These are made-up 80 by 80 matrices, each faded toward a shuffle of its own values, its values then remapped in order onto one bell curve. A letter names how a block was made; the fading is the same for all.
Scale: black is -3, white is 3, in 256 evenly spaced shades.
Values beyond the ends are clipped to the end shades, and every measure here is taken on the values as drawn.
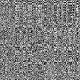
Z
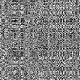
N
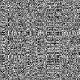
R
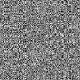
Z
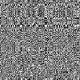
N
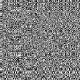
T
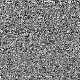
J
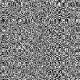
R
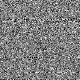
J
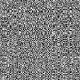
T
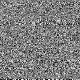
J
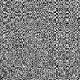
N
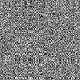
Z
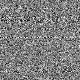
J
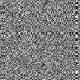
R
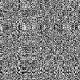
Z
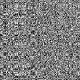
Z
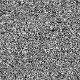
J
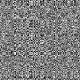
N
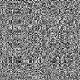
Z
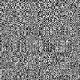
R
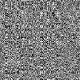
Z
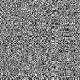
Z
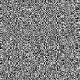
Z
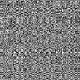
N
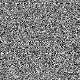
J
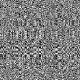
Z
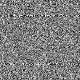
J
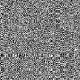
R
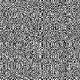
T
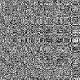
T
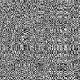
R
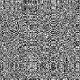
R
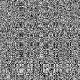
Z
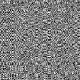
N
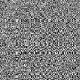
N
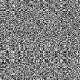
Z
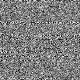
J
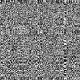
Z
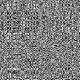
T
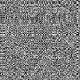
T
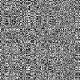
N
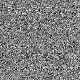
J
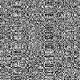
T
